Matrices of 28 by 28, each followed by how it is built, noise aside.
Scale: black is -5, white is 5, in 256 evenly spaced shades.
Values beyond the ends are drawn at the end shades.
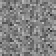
repeating rows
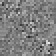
block diagonal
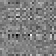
low rank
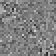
block diagonal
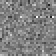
uneven rows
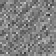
Hankel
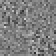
block diagonal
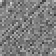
Hankel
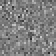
block diagonal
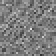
Hankel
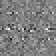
uneven rows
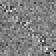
banded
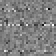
uneven rows
